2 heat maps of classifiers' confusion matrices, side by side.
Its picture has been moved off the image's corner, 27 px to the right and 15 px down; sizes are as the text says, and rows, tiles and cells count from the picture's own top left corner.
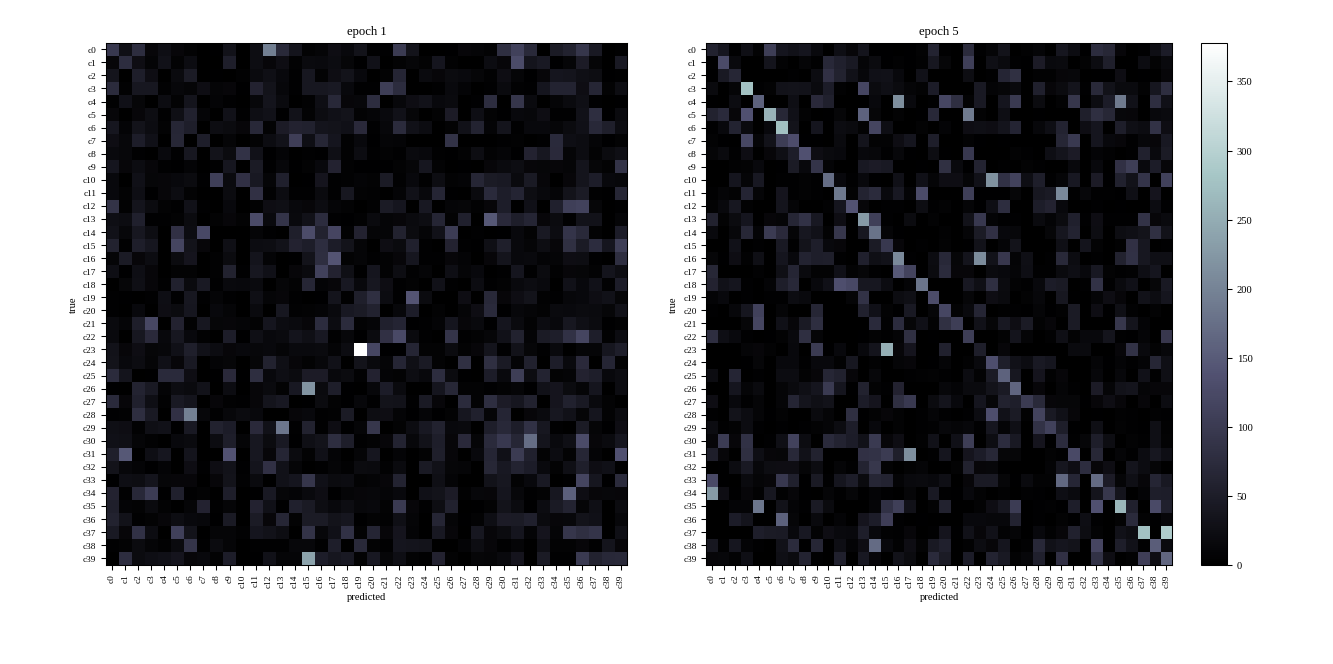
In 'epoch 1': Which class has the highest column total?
c36
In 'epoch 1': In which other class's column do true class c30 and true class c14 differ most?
c32
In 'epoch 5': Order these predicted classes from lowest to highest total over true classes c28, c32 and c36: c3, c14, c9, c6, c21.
c21, c9, c3, c14, c6
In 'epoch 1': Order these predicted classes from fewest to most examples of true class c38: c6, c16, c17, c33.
c16, c33, c17, c6
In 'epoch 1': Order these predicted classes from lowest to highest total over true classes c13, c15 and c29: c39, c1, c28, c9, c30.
c28, c1, c9, c39, c30
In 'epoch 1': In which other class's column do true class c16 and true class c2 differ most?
c17
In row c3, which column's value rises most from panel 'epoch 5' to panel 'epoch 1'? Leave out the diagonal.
c21
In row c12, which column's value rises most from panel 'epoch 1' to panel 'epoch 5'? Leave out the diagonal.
c25
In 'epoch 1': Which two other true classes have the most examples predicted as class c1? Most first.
c31, c39
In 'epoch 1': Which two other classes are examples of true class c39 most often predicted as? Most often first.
c15, c36
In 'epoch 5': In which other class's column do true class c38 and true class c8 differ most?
c14
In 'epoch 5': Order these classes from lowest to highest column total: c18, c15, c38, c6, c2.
c18, c2, c15, c38, c6
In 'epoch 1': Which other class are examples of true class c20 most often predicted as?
c29
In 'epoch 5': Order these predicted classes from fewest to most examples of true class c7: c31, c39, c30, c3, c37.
c37, c39, c30, c31, c3
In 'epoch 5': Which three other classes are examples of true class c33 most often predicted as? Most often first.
c30, c0, c6
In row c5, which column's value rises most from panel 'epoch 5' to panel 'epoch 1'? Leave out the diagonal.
c37
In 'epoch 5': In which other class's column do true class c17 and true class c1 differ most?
c16
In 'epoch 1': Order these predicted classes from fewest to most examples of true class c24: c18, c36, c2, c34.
c18, c2, c34, c36
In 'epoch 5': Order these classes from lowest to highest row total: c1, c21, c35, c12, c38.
c12, c1, c21, c38, c35
